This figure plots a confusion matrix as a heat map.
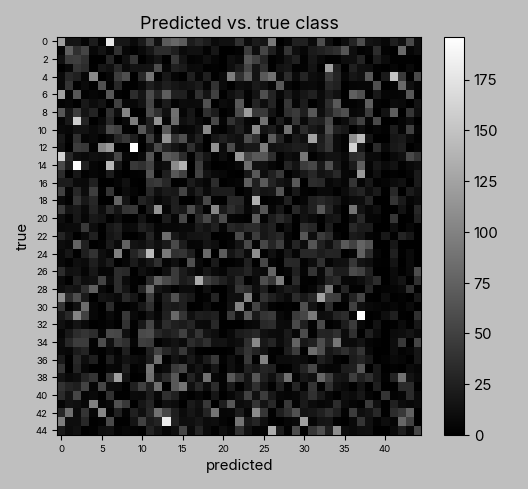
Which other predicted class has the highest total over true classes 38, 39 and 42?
24
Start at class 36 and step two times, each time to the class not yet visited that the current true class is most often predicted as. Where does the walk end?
16
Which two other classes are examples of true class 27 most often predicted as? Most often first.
17, 12
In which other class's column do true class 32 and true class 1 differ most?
42
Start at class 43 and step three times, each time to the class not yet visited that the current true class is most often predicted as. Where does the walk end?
6
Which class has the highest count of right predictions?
0
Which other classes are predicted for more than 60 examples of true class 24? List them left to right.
7, 11, 13, 18, 20, 37
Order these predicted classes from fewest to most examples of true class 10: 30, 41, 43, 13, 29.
29, 41, 30, 43, 13
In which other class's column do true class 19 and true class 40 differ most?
12
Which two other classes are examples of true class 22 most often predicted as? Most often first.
13, 30
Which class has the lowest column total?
40
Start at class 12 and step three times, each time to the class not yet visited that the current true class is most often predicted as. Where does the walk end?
23
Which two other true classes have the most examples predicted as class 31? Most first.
11, 35
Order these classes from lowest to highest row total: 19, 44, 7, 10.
7, 44, 10, 19
